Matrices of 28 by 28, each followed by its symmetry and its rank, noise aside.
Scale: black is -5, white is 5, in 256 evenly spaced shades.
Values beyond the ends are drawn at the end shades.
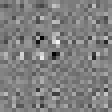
symmetric, rank two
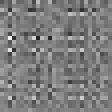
no symmetry, rank two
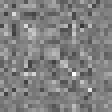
symmetric, rank three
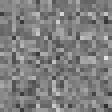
no symmetry, rank four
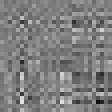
no symmetry, rank two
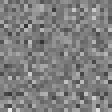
no symmetry, rank four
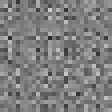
no symmetry, rank three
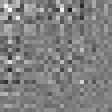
symmetric, rank two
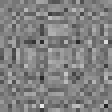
symmetric, rank three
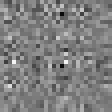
antisymmetric, rank four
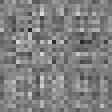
no symmetry, rank three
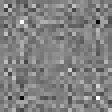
symmetric, rank three
